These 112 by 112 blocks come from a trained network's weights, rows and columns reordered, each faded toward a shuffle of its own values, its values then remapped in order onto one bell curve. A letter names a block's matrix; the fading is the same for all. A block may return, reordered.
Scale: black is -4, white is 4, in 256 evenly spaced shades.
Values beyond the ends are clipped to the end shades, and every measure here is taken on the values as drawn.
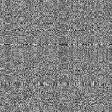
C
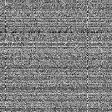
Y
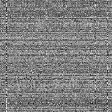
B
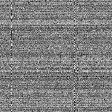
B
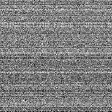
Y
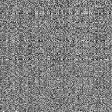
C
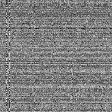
B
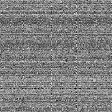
Y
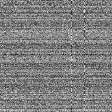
Y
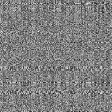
C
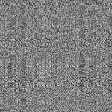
C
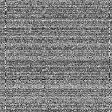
Y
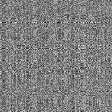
C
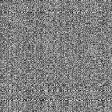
C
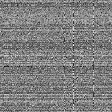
B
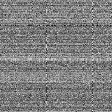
Y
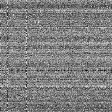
Y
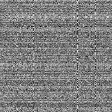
B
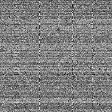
B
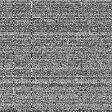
B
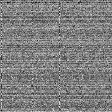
B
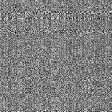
C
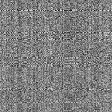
C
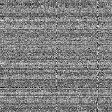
Y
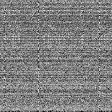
Y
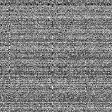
Y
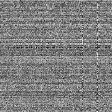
Y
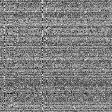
B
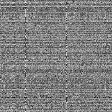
Y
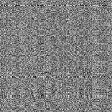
C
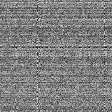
Y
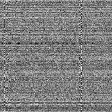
B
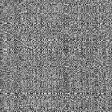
C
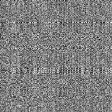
C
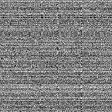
B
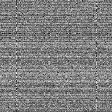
Y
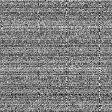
B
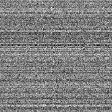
Y
